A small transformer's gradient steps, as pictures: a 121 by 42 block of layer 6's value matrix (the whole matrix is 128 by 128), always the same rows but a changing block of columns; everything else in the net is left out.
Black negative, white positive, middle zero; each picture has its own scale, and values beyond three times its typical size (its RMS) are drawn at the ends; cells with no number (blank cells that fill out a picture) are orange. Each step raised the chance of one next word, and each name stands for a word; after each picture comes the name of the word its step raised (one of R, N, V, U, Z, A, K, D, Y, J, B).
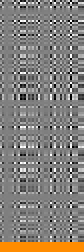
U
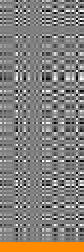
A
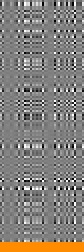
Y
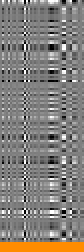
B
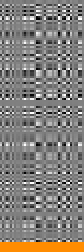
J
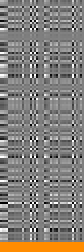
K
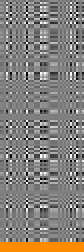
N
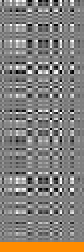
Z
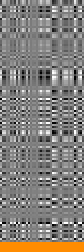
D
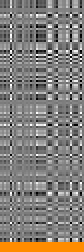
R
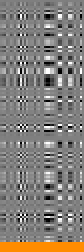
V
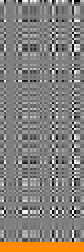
B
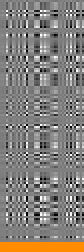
V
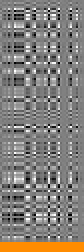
V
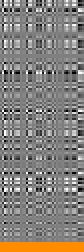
Z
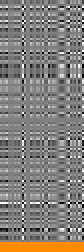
K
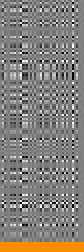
K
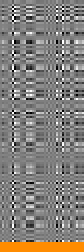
J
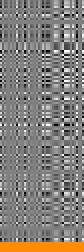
R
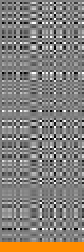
N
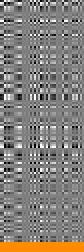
U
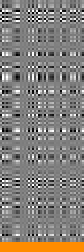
A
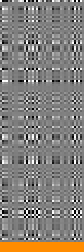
B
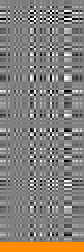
A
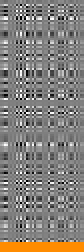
J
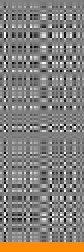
V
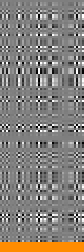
V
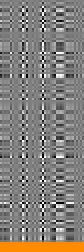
K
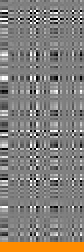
A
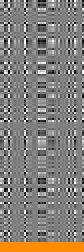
Z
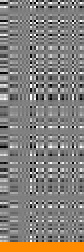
U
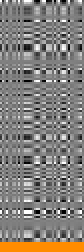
B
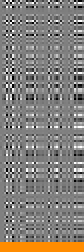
U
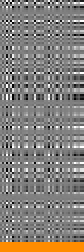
U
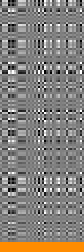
Z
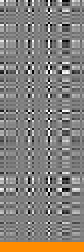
Z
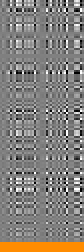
Z
